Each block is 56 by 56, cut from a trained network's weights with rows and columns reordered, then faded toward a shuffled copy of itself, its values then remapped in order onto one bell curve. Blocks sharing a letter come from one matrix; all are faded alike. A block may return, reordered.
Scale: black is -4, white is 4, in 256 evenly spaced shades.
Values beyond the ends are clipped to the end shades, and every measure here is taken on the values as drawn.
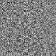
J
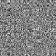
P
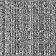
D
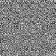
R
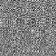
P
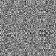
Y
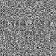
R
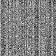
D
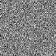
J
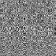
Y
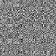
J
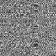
R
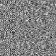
R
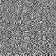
P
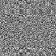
R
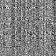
D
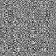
Y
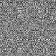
P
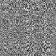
J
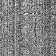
D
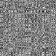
Y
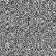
J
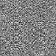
P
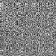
Y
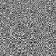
Y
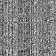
D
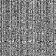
D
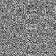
J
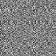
J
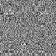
R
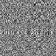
P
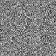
R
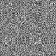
P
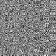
Y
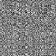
Y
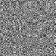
J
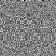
R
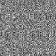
Y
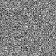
R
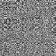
Y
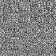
Y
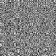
Y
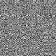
R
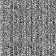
D
